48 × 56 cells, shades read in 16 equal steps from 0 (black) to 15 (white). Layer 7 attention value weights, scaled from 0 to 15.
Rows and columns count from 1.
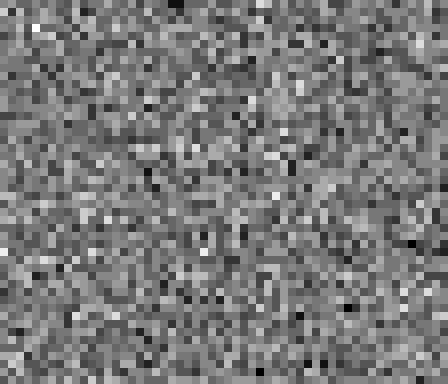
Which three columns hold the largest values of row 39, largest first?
51, 33, 36
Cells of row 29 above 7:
12
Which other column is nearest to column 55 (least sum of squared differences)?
42
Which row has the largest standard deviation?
28
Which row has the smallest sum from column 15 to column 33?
22
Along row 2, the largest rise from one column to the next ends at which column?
3
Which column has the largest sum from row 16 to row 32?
30
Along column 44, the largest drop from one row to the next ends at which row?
39
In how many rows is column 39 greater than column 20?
23
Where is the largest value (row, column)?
4, 5
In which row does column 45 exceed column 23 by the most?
1
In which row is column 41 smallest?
46
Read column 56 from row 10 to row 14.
4 8 7 7 7
